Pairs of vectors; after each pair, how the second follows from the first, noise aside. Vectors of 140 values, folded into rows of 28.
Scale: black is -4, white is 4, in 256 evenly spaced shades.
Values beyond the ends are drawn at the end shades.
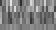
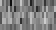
negated.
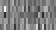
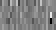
reversed, negated, partly zeroed.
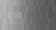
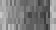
wrapped around.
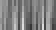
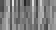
reversed.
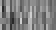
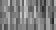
reversed.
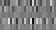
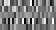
negated, scaled up.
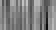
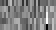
sign-scrambled.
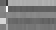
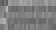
shrunk.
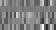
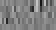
wrapped around, negated, partly zeroed.
